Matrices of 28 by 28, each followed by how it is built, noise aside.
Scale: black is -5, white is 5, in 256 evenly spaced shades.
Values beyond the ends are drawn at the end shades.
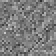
Hankel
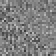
lower triangular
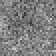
smooth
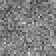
smooth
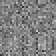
low rank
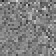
upper triangular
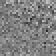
upper triangular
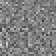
low rank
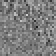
upper triangular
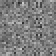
low rank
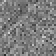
Hankel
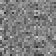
low rank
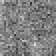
smooth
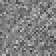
Hankel
